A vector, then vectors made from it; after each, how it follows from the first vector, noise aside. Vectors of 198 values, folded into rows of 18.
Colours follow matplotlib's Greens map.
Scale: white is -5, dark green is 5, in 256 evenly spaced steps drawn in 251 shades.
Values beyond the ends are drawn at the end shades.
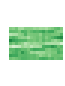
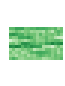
negated.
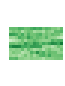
negated.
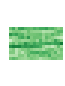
negated.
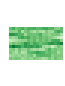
negated.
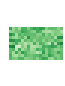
sign-scrambled.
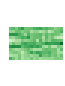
negated.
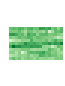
negated.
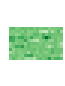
wrapped around, negated, partly zeroed.
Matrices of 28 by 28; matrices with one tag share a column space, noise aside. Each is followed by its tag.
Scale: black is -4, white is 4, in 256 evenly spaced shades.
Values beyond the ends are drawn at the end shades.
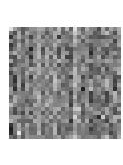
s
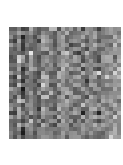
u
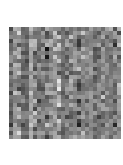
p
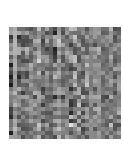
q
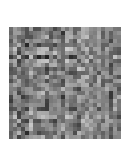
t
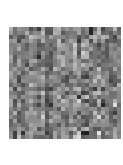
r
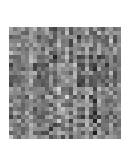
q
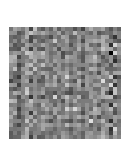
u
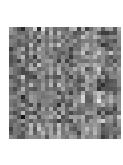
s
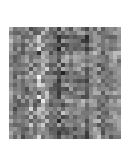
u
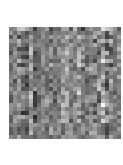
s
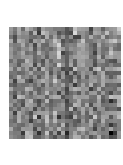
r
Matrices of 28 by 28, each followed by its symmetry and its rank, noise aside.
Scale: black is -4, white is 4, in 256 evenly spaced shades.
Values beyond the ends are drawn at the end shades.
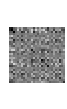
symmetric, rank three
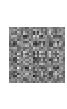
no symmetry, rank three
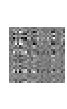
antisymmetric, rank two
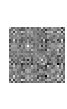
symmetric, rank four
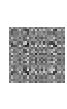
symmetric, rank two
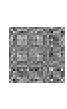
symmetric, rank two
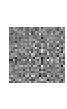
no symmetry, rank four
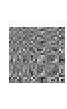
symmetric, rank three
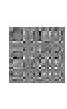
symmetric, rank two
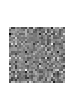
no symmetry, rank four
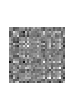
symmetric, rank two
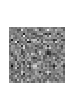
antisymmetric, rank four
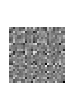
symmetric, rank three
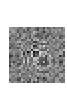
symmetric, rank four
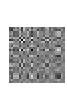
symmetric, rank two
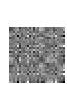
symmetric, rank two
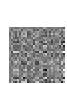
no symmetry, rank three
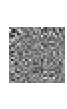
no symmetry, rank four
